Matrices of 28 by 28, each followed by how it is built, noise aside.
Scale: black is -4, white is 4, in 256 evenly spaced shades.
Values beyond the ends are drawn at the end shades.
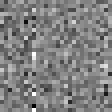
uneven columns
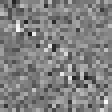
banded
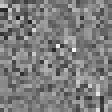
block diagonal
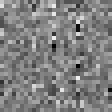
uneven columns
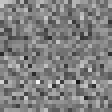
repeating columns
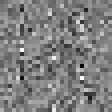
uneven columns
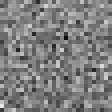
blocks
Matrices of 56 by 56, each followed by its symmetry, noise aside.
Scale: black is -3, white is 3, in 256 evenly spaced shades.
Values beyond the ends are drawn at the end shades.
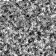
no symmetry.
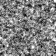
no symmetry.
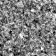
antisymmetric.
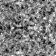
mirrored top to bottom.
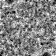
same after a half turn.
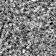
antisymmetric.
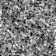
same after a half turn.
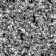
same after a half turn.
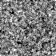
symmetric.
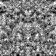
mirrored left to right.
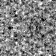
mirrored top to bottom.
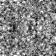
mirrored top to bottom.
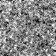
no symmetry.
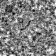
symmetric.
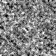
symmetric across the other diagonal.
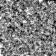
antisymmetric.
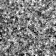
antisymmetric.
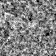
no symmetry.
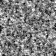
same after a half turn.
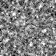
symmetric.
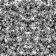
mirrored left to right.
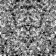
mirrored left to right.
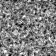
no symmetry.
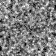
same after a half turn.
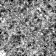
symmetric across the other diagonal.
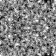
mirrored top to bottom.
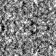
mirrored top to bottom.
